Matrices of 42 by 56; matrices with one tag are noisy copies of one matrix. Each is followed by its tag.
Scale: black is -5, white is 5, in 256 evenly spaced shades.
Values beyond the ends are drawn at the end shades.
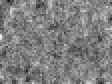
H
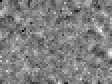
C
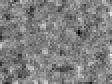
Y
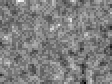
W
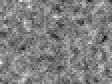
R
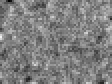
H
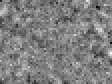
C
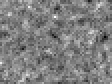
R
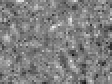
W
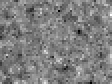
Y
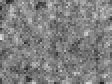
H
